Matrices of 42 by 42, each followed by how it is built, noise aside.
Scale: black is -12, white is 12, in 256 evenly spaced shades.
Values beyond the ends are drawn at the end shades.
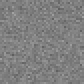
repeating columns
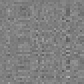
low rank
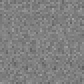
repeating columns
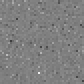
sparse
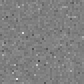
sparse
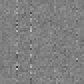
uneven columns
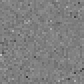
sparse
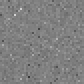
sparse
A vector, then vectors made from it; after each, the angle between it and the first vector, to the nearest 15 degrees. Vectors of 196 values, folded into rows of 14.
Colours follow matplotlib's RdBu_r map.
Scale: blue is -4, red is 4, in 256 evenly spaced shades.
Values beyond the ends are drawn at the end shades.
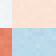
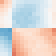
150 degrees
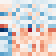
135 degrees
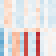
120 degrees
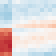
60 degrees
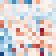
120 degrees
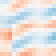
75 degrees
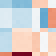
120 degrees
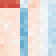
75 degrees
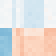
165 degrees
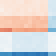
75 degrees
